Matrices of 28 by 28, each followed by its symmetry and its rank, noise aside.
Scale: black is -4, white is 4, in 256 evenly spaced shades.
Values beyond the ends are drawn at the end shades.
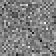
symmetric, rank eight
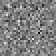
antisymmetric, rank six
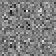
no symmetry, rank seven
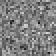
no symmetry, rank seven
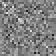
symmetric, rank eight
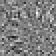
antisymmetric, rank six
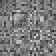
symmetric, rank six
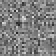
antisymmetric, rank six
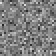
no symmetry, rank eight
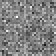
symmetric, rank eight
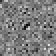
symmetric, rank eight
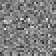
no symmetry, rank seven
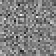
antisymmetric, rank eight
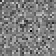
symmetric, rank eight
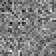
symmetric, rank seven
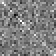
symmetric, rank eight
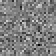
no symmetry, rank seven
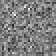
symmetric, rank six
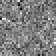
antisymmetric, rank eight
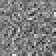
symmetric, rank seven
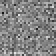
no symmetry, rank eight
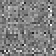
no symmetry, rank seven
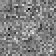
symmetric, rank eight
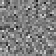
no symmetry, rank eight
